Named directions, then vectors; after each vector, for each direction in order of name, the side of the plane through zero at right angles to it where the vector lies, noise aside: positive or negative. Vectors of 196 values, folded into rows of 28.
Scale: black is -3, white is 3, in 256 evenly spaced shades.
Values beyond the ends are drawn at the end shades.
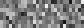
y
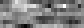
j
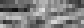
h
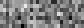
negative, positive, positive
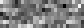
negative, negative, positive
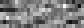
positive, positive, negative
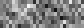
negative, positive, negative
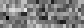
negative, positive, positive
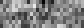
negative, positive, positive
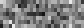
negative, negative, negative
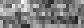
negative, positive, positive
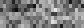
positive, negative, positive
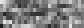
negative, negative, negative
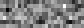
positive, positive, negative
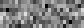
positive, positive, negative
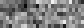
positive, negative, negative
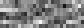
negative, negative, positive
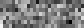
positive, positive, positive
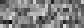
positive, positive, positive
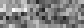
negative, positive, positive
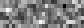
negative, negative, positive
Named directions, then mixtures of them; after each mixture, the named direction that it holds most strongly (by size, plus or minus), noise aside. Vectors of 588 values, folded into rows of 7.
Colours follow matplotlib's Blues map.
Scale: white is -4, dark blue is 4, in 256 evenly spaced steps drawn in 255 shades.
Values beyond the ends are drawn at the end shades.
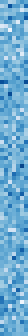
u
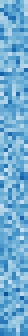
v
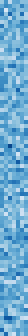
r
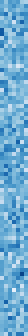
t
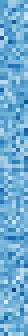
t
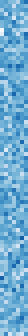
t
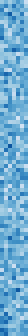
v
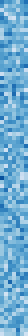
v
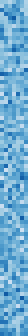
v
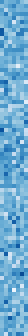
t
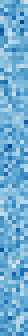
t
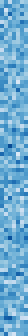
r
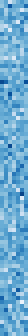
u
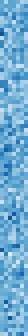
t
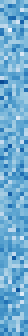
u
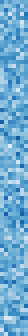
r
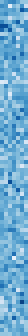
u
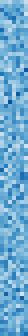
v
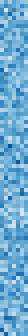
r
